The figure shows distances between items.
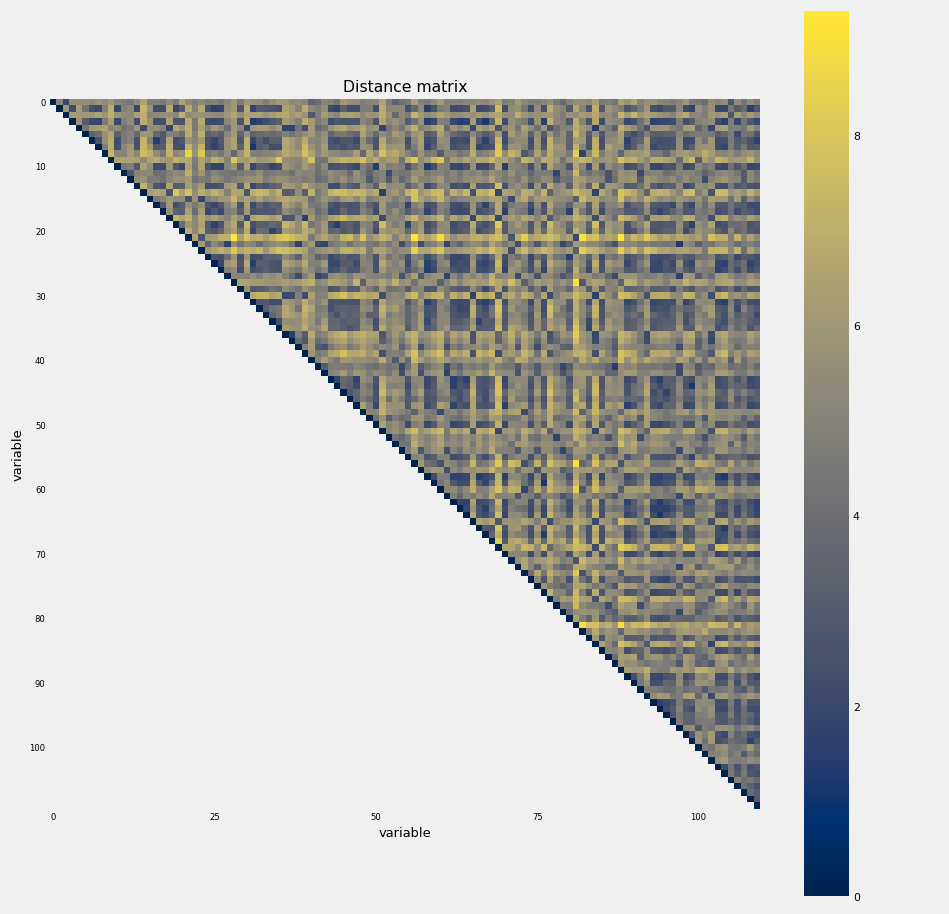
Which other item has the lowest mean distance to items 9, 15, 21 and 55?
71
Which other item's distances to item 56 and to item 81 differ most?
21
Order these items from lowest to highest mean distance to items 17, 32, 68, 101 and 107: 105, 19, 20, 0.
19, 20, 105, 0
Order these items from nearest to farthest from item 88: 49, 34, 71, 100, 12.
34, 12, 49, 100, 71
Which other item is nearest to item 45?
95
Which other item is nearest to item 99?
44
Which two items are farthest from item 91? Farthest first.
81, 21
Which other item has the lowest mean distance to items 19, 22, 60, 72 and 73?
63
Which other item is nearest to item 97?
22
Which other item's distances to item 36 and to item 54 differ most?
79
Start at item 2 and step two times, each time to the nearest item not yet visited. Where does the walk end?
105
